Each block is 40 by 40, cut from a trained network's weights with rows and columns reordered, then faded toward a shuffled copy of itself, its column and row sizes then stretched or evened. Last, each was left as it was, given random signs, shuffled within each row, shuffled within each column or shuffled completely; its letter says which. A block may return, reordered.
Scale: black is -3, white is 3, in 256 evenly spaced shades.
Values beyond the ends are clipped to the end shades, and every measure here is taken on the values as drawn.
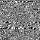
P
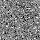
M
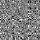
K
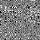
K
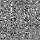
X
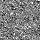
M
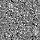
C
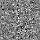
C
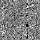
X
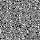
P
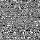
P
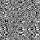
K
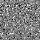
P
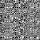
K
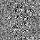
X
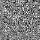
X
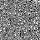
C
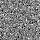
M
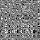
K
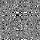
K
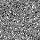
M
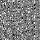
C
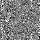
C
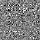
X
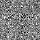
X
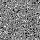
M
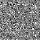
X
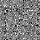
X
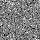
M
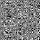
K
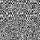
K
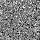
M
